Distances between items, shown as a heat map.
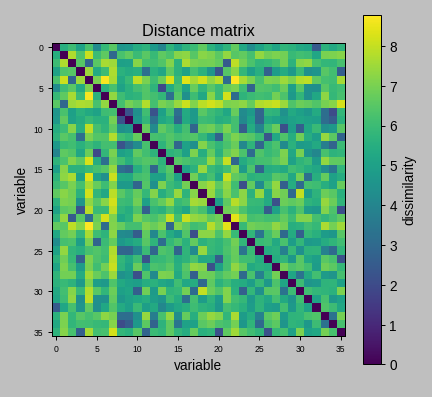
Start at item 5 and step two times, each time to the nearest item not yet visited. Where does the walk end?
24
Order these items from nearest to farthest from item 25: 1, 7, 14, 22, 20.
20, 14, 22, 1, 7
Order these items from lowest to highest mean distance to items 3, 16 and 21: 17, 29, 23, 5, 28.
29, 5, 28, 23, 17
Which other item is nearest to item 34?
8
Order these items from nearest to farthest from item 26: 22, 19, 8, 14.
19, 8, 14, 22
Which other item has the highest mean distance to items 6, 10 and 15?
4
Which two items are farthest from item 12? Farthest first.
18, 22
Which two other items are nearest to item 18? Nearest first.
29, 31
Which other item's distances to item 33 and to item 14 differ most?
22
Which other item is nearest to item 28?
10
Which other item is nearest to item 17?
23
